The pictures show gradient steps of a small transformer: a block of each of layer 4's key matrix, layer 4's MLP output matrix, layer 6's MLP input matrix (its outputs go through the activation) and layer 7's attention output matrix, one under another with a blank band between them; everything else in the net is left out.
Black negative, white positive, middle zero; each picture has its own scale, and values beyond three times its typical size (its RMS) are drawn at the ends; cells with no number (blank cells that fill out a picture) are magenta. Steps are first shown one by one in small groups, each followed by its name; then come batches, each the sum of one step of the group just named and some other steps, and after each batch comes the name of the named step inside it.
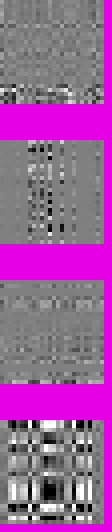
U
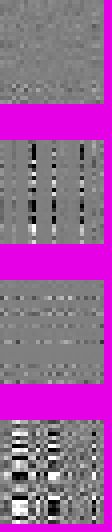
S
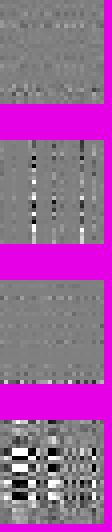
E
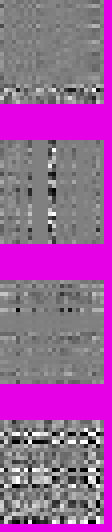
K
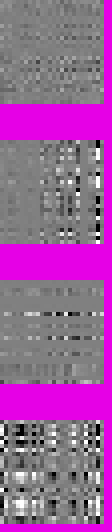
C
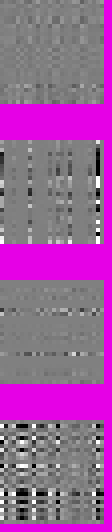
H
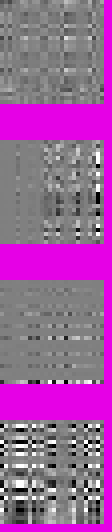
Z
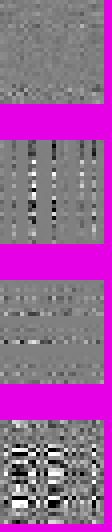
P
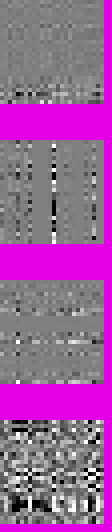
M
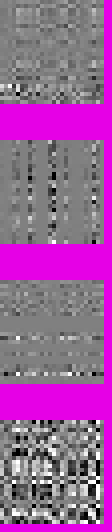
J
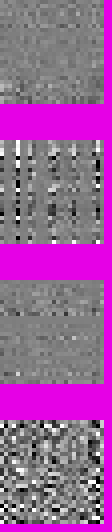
J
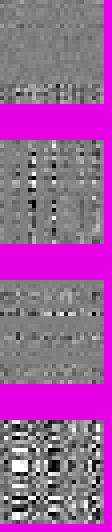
M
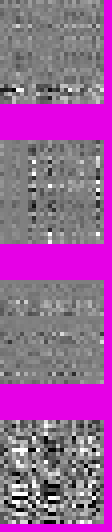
P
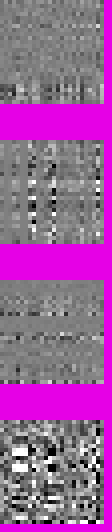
E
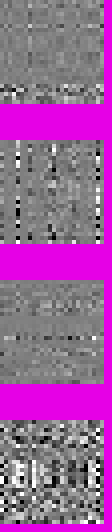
K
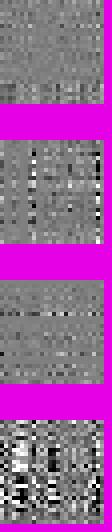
H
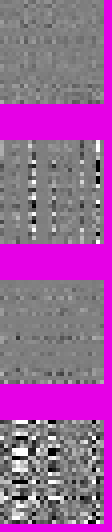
E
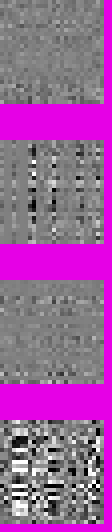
S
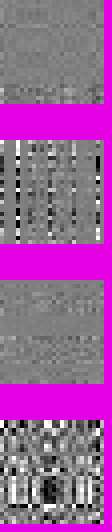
U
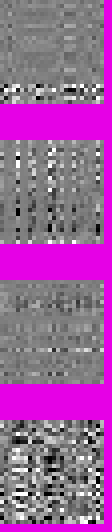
K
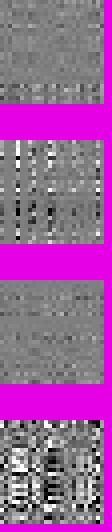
U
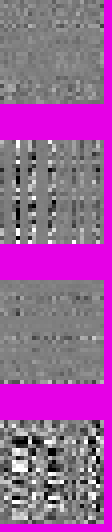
E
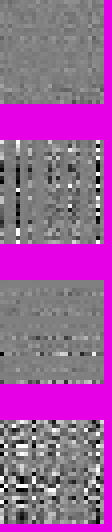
Z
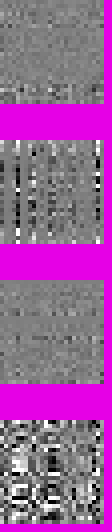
U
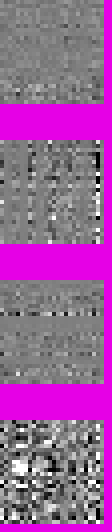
J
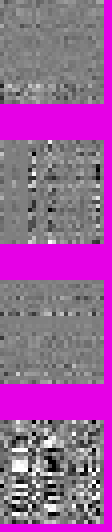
J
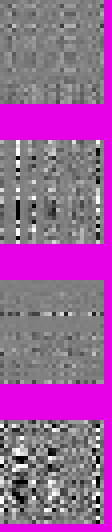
E
